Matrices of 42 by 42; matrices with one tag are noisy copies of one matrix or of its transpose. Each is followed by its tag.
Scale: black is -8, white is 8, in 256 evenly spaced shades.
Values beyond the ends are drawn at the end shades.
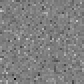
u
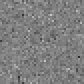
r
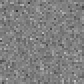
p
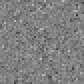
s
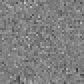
r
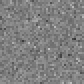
u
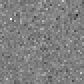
s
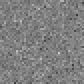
s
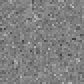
u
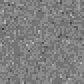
p
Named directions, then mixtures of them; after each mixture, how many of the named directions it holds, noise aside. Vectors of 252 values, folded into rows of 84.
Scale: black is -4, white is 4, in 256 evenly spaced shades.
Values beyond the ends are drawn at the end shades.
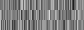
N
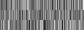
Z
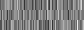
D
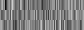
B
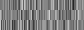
one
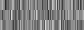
two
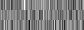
four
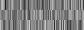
two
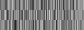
four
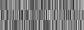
four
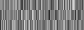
one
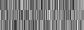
four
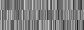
one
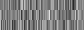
one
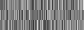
three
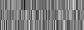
three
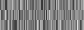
four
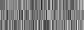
three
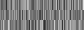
one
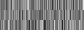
one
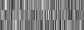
one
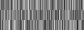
four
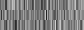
three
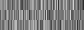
four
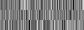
two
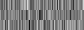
two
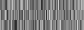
four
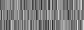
one
